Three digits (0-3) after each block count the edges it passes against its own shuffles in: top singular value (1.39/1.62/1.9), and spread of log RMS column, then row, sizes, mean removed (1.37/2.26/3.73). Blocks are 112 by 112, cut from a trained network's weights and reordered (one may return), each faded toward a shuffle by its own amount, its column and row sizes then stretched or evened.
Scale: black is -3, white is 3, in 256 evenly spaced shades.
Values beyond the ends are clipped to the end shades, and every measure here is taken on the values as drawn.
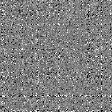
2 2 2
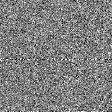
1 1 1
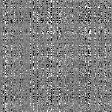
2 3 2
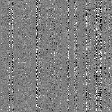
3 3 1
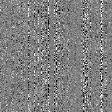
3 3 0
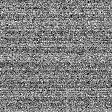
3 0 0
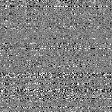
3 1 3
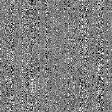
2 3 1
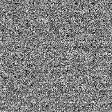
0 1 1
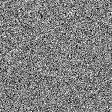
1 0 0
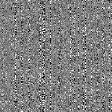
1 3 1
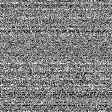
3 0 2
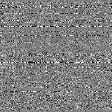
3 1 3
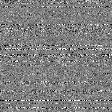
1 0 3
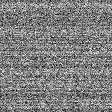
3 0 0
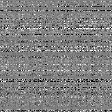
3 2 3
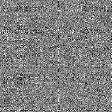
3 2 2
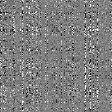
1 3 2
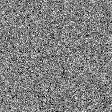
0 0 1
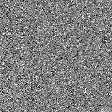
1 1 0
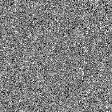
0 1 1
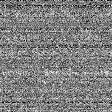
3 0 2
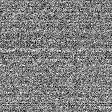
2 0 1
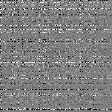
3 2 3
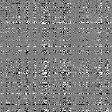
1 3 3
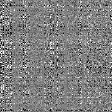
1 3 2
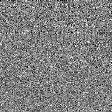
1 0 2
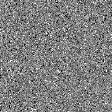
1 1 1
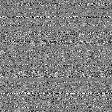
0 0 3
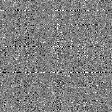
1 2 2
